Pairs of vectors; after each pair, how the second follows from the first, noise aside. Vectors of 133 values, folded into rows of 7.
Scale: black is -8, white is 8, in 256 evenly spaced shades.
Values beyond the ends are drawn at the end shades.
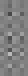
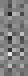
scaled up.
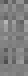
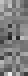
wrapped around, scaled up.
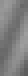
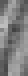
wrapped around, negated, scaled up.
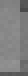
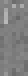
wrapped around, negated, partly zeroed.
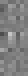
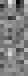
wrapped around, negated, scaled up.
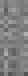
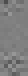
wrapped around, negated, partly zeroed.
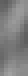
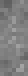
wrapped around, negated, partly zeroed.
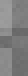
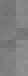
reversed, shrunk.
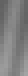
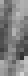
wrapped around, negated, scaled up.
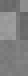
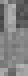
wrapped around, negated, scaled up.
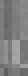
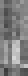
scaled up.
